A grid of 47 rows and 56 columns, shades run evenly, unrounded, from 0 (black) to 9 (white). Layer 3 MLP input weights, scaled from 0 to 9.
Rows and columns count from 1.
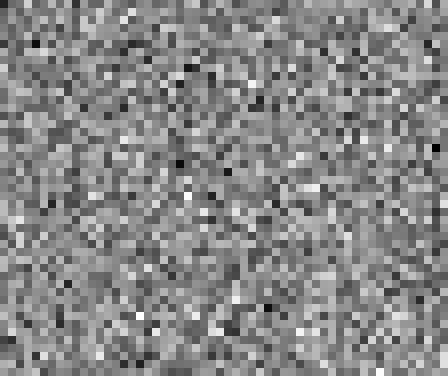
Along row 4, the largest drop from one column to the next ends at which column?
51
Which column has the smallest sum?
55
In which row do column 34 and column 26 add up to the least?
39
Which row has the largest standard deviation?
42
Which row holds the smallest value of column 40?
14
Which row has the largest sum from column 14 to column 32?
40
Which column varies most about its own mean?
16
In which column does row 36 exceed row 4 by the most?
8
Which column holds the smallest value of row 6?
5
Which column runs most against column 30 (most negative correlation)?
28
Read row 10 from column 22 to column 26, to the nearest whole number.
7 8 5 4 4
